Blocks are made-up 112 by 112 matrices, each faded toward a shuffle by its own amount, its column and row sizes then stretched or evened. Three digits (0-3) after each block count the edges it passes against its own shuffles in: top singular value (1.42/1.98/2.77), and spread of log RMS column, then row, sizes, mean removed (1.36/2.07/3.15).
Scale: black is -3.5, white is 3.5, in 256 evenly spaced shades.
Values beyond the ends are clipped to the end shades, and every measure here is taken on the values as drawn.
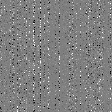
1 3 0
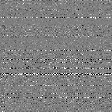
3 1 3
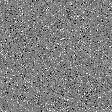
0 0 0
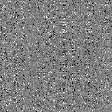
2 2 0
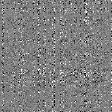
0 3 2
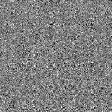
2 1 1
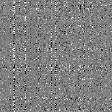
2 3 2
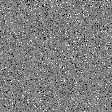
0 0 1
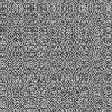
3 1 1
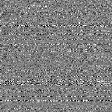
2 0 3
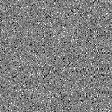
2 1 0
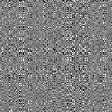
3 3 2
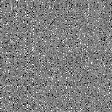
2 2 0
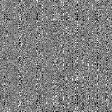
2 3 1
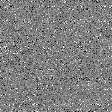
0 0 2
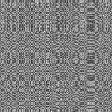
3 3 1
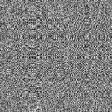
3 1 2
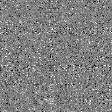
1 1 2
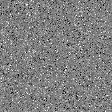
0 1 0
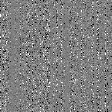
0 3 0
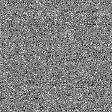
0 0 2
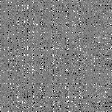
1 3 2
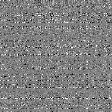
2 1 3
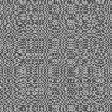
3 0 1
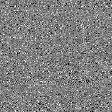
1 0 2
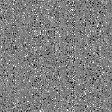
2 2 0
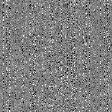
1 3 0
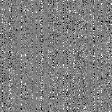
0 3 1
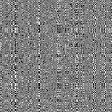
3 3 1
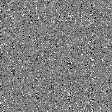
0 2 1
